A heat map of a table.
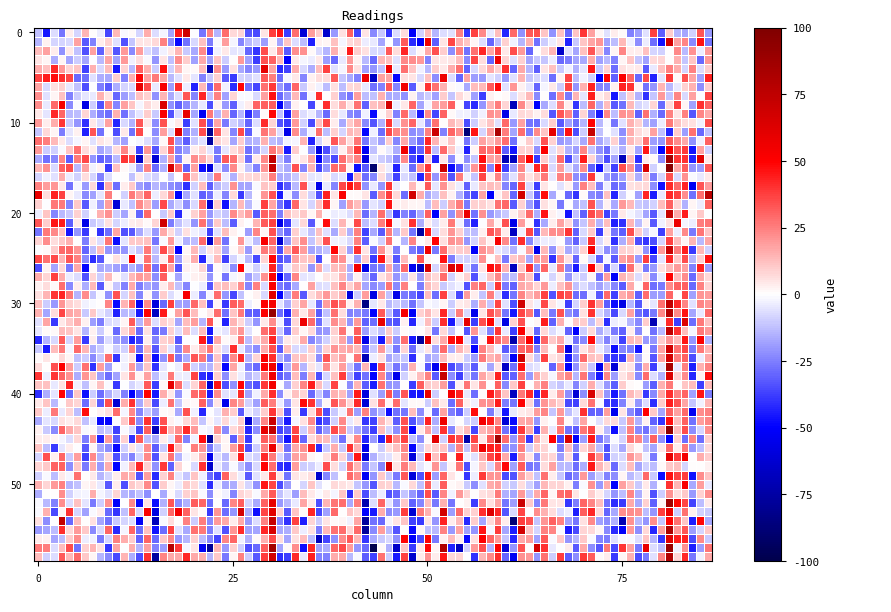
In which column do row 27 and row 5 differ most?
42
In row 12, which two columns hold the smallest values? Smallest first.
22, 35
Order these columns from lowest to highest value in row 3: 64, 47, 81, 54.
64, 81, 54, 47
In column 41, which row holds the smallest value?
15
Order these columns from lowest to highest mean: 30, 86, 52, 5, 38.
5, 38, 86, 52, 30
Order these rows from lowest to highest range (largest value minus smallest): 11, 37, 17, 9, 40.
17, 9, 40, 37, 11
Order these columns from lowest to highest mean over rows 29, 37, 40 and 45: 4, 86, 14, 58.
4, 86, 14, 58
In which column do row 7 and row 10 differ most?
19
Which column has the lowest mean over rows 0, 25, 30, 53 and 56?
48
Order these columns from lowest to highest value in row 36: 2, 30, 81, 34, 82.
2, 34, 82, 30, 81
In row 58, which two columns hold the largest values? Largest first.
81, 30
